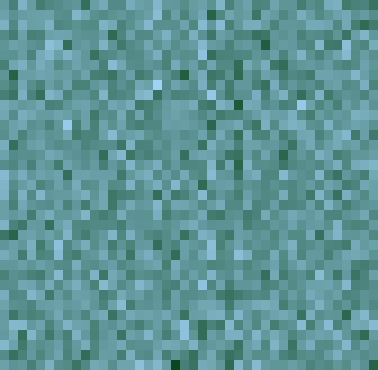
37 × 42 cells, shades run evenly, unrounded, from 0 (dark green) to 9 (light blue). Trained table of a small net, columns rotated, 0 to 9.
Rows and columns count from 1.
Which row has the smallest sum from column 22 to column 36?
36
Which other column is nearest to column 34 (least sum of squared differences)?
5
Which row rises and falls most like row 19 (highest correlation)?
21
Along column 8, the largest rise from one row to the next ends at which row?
6
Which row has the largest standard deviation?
37
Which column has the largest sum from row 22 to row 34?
7
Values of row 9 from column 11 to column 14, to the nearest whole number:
5 6 4 5
